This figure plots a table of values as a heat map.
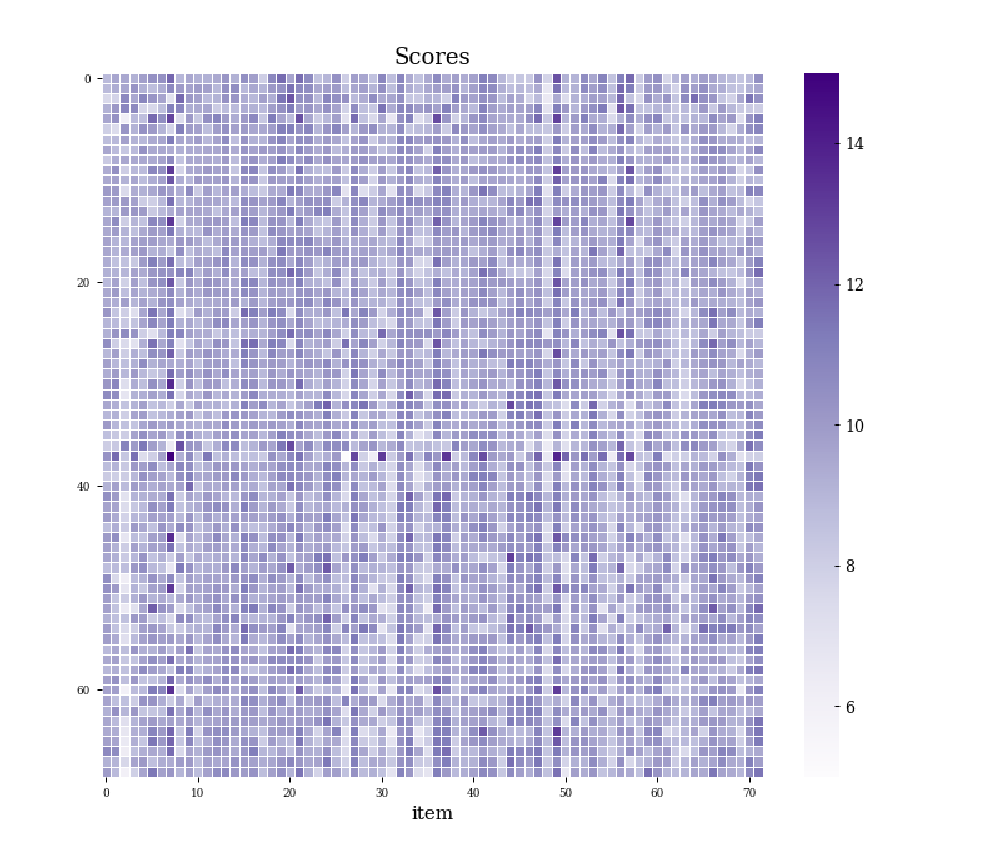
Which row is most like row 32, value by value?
47
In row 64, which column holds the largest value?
49
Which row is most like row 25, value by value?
3
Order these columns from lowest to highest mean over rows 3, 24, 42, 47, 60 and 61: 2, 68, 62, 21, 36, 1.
2, 62, 1, 68, 21, 36
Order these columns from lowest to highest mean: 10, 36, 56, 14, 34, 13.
34, 10, 14, 13, 56, 36
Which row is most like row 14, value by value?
9
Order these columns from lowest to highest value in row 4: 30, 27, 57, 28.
28, 30, 57, 27
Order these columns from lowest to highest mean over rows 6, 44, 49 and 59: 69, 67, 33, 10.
69, 10, 67, 33
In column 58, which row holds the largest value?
54
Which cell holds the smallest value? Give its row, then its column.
37, 26
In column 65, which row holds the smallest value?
64
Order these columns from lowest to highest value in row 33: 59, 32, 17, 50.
50, 17, 59, 32
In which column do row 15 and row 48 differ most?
7
